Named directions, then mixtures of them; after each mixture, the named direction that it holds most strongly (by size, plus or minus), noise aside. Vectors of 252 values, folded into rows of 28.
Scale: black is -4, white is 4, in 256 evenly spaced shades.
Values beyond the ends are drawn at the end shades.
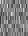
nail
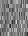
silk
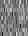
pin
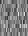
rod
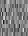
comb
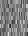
silk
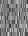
silk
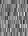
rod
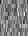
rod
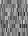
rod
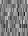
rod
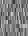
nail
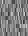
rod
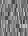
rod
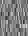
rod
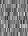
rod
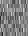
nail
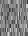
silk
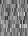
rod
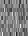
pin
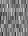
nail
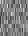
nail
